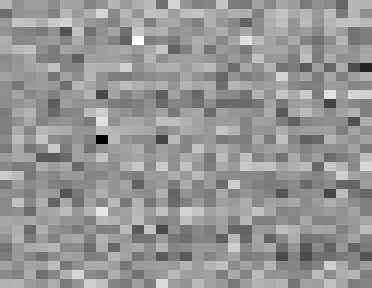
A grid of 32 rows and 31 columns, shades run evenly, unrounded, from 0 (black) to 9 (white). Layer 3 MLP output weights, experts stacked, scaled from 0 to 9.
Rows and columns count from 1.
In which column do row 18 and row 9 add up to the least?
5
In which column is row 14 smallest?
30
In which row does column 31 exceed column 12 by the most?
26
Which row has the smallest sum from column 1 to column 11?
4
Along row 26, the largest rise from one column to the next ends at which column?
13
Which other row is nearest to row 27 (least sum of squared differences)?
21
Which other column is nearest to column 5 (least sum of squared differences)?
18
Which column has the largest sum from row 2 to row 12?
24
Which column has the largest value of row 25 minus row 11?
9
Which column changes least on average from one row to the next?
25
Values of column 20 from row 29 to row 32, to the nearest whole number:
6 5 6 4
